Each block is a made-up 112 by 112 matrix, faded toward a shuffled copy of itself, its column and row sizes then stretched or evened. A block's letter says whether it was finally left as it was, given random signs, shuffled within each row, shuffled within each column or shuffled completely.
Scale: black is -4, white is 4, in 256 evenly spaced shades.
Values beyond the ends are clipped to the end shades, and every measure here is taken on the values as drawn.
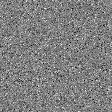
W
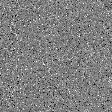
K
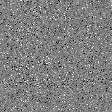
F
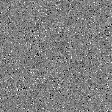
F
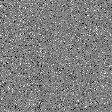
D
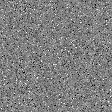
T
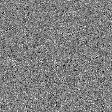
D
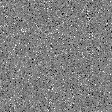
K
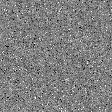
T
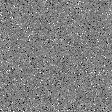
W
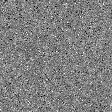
T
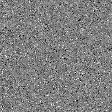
K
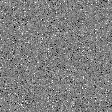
K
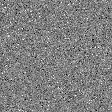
T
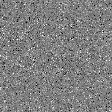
F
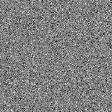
F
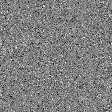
K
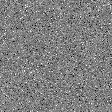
T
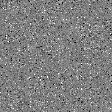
F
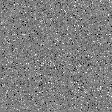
F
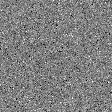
T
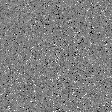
K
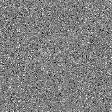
D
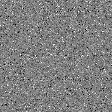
W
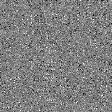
F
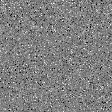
F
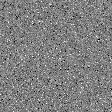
T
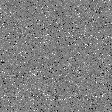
W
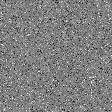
T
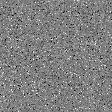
W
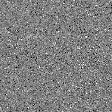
F
